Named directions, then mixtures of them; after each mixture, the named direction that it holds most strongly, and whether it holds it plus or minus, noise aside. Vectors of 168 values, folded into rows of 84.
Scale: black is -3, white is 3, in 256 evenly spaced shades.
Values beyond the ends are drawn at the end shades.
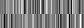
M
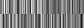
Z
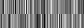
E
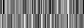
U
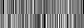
E, plus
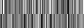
U, minus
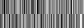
Z, minus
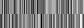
Z, minus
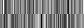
U, minus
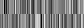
E, minus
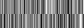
M, plus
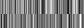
M, plus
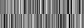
M, plus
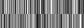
E, plus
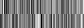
Z, minus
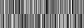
M, minus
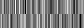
E, minus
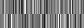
M, minus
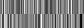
M, minus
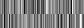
M, plus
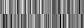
Z, plus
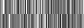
E, minus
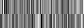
U, minus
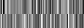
U, plus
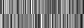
Z, plus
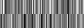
U, minus
